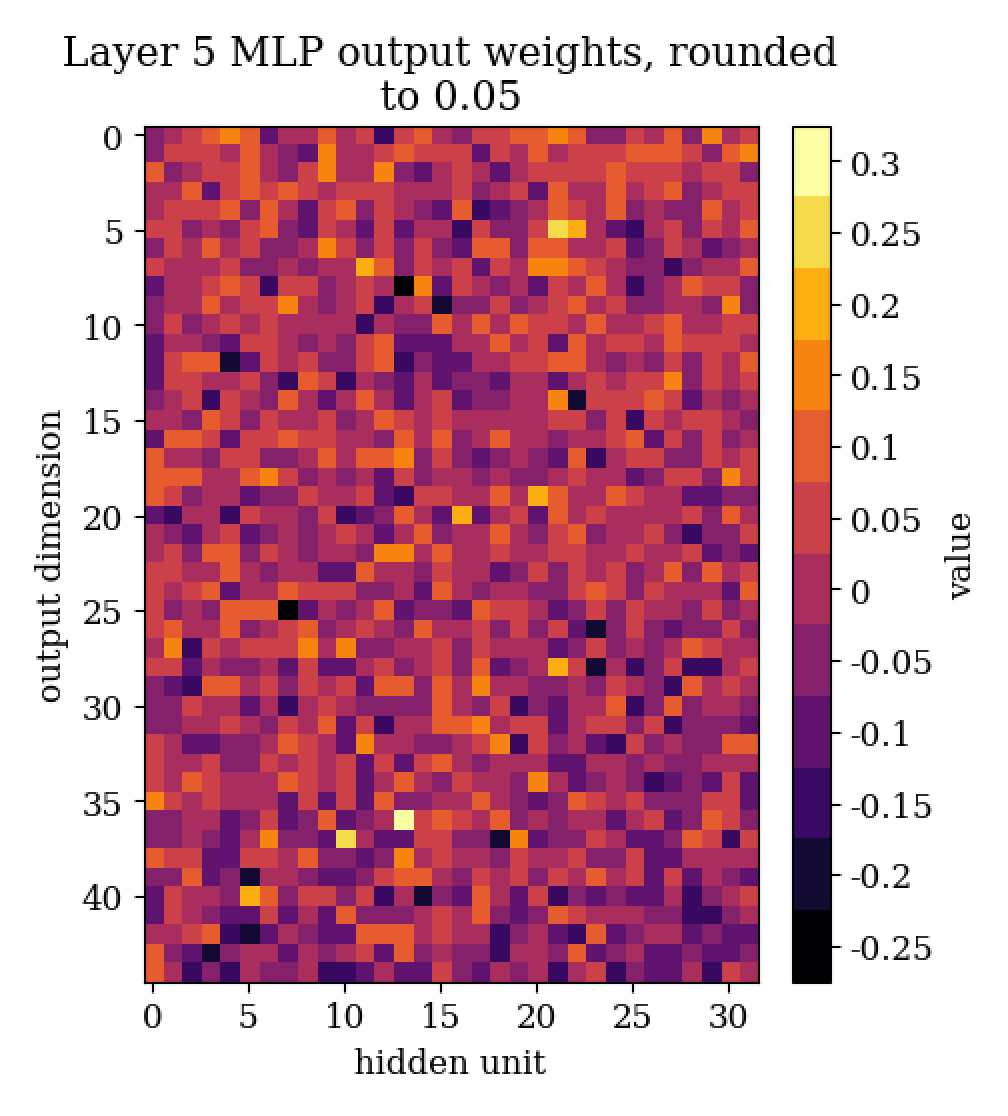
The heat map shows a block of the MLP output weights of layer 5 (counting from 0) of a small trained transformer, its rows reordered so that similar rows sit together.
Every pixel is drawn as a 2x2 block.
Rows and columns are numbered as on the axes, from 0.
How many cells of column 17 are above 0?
15
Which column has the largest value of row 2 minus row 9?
12
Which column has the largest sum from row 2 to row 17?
21
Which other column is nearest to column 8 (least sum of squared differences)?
1
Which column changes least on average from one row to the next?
26
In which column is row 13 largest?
27
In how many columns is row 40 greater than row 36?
13
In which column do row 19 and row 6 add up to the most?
20
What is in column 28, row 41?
-0.15
